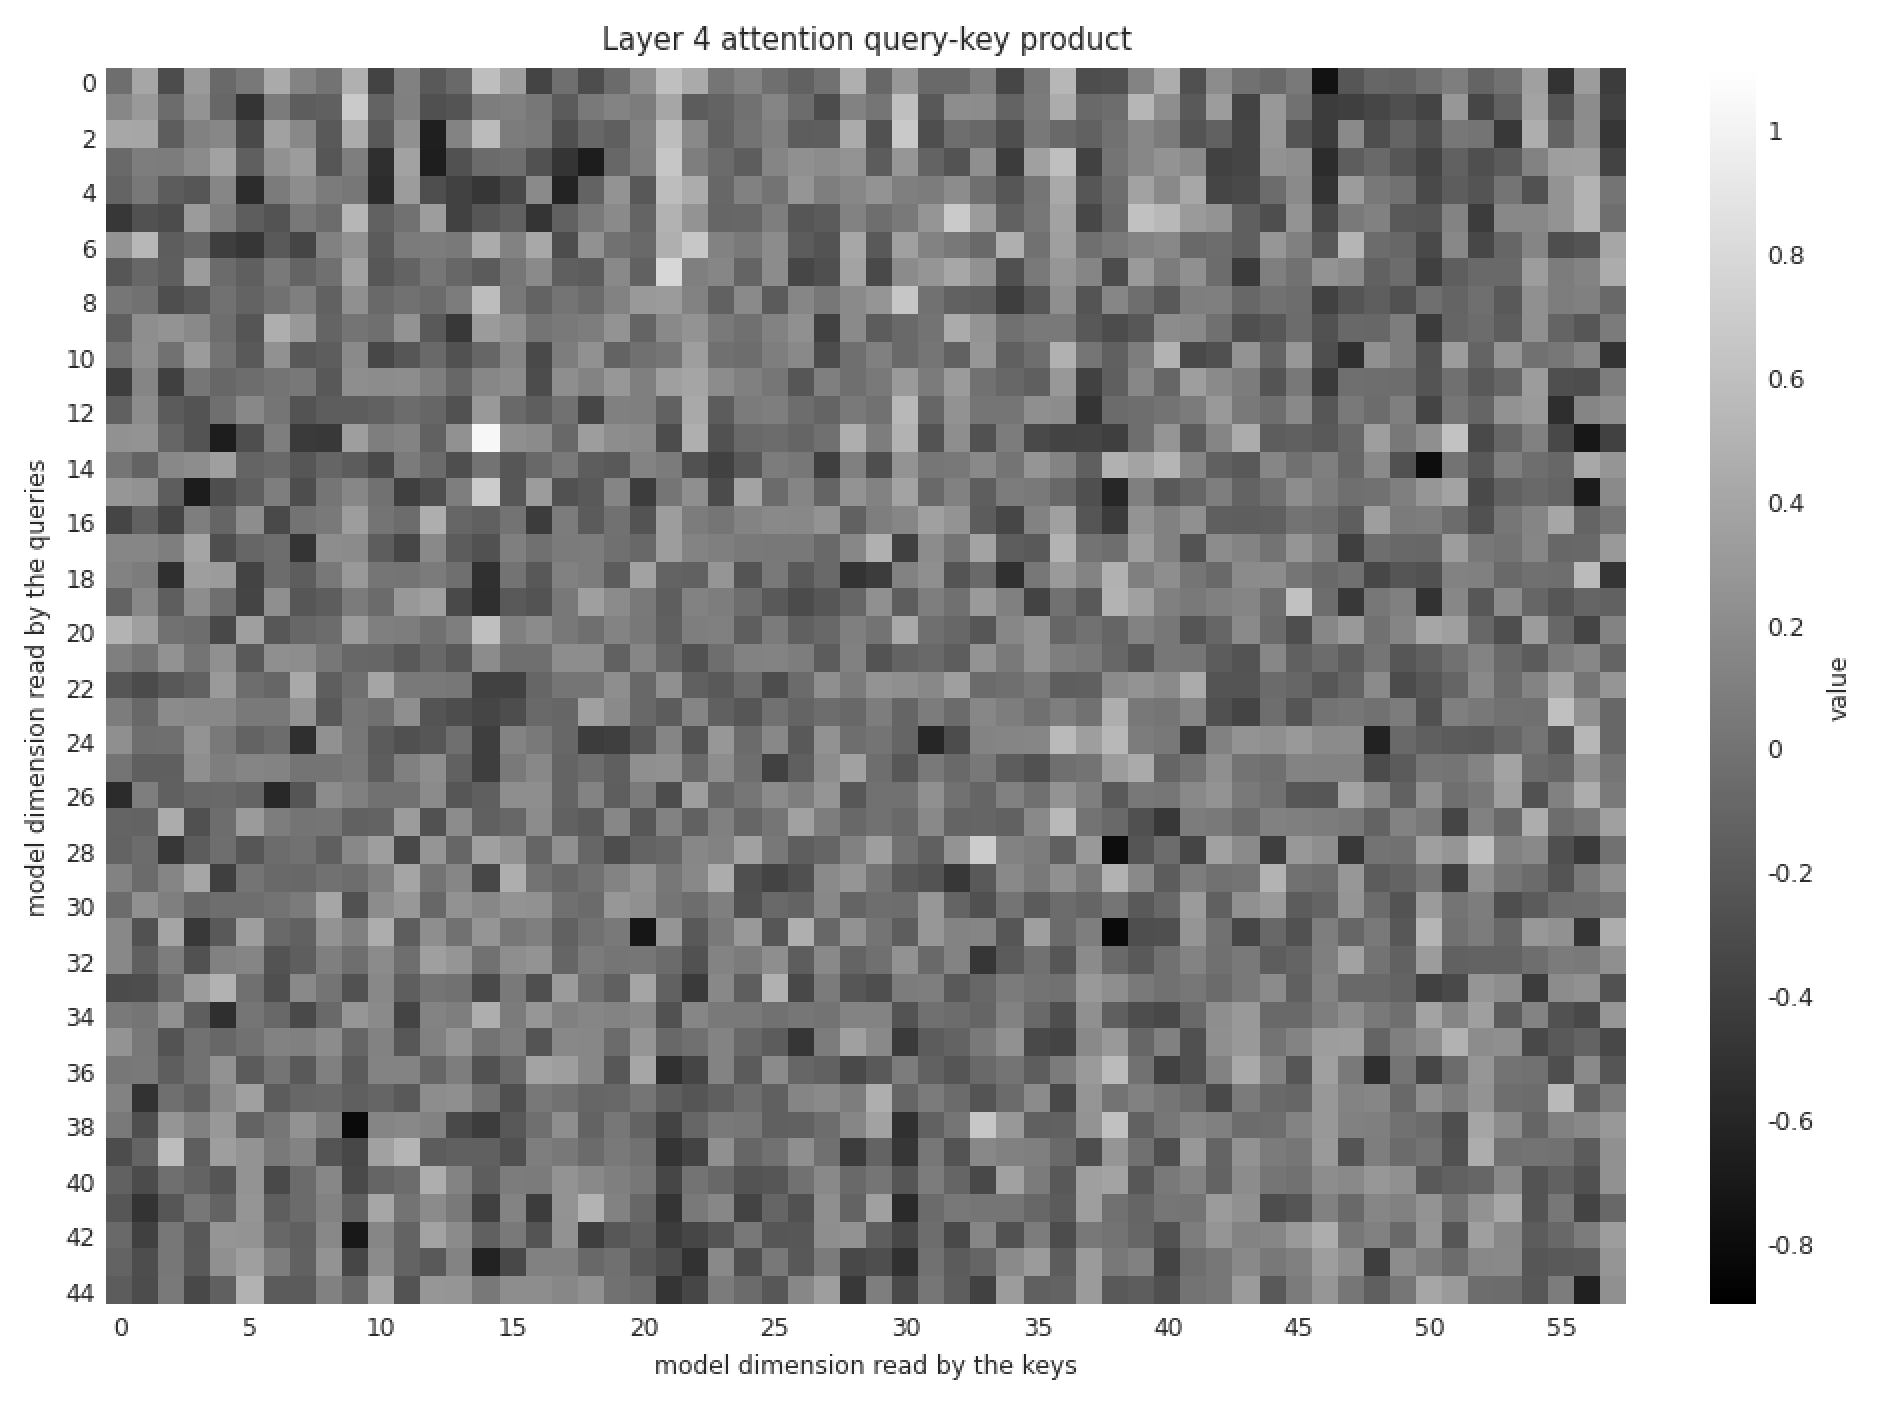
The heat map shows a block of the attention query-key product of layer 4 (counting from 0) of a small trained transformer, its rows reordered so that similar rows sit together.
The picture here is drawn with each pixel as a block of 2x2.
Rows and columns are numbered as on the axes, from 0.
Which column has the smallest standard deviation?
49
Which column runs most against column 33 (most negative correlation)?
13
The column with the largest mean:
36
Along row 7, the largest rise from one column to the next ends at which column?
21
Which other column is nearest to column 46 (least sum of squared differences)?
37
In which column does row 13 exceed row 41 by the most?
14
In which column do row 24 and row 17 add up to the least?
7
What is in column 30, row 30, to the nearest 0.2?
0
